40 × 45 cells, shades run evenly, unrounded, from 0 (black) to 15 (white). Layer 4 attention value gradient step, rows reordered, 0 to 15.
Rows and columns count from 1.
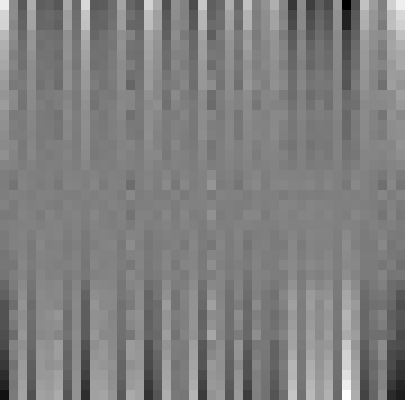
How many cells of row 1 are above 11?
8
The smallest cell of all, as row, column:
1, 39
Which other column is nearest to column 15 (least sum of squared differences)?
27
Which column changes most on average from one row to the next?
24
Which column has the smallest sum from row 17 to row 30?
45
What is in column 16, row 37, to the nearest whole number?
9
